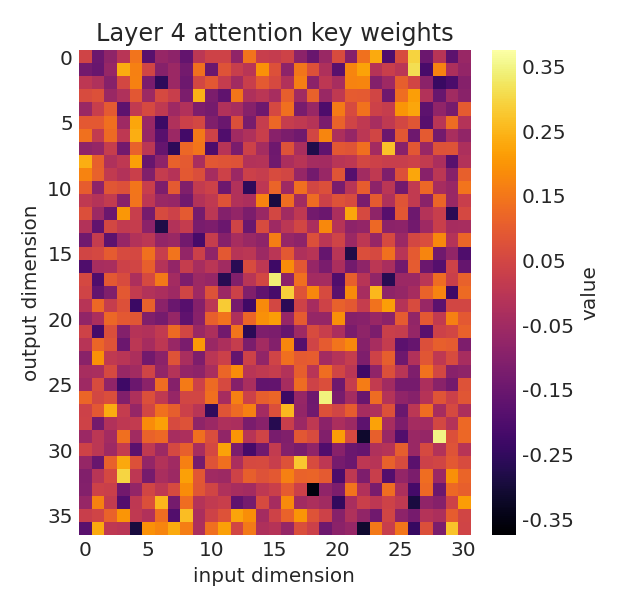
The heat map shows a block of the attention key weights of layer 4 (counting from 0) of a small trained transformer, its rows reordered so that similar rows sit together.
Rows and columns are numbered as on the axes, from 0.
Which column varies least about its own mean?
2
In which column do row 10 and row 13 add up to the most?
19
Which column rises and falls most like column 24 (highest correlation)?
11
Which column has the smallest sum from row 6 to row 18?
29
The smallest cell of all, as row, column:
33, 18
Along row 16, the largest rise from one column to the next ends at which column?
16
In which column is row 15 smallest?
21
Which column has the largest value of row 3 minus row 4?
9
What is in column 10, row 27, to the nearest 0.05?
-0.25
